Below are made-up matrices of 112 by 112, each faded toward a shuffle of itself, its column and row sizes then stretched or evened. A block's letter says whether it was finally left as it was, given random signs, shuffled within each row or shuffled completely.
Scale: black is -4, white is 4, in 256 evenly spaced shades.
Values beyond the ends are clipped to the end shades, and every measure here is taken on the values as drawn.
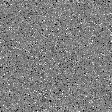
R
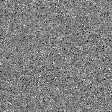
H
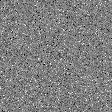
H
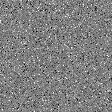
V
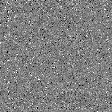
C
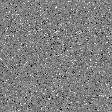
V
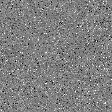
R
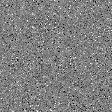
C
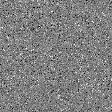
C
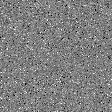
V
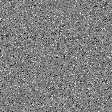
V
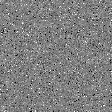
C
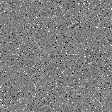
C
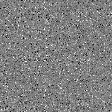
C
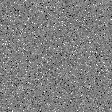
H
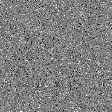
C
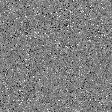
R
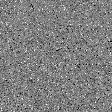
V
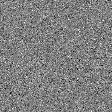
R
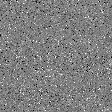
V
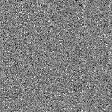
C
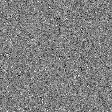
R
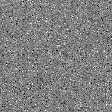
C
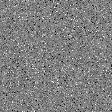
C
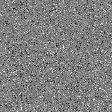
C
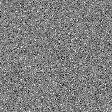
R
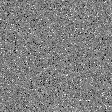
H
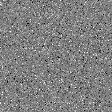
R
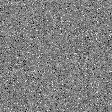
H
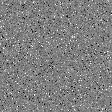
H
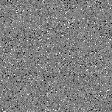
C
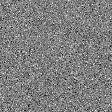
R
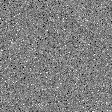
H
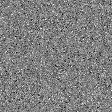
V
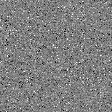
C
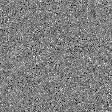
R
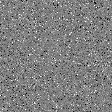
C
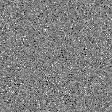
C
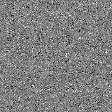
C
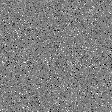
R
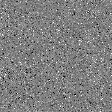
R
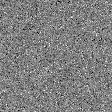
H
